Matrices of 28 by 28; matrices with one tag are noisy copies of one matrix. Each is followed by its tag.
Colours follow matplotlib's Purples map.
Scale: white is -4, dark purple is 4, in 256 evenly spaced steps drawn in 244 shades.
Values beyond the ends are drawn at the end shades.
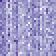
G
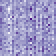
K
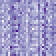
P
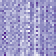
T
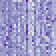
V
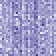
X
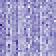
G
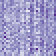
T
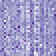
T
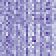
V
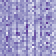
V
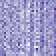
T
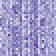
X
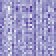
K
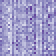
K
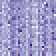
P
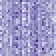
X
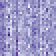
G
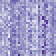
P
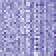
T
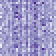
X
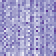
T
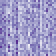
G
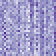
T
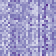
P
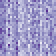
G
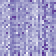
P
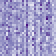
V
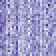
G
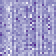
K
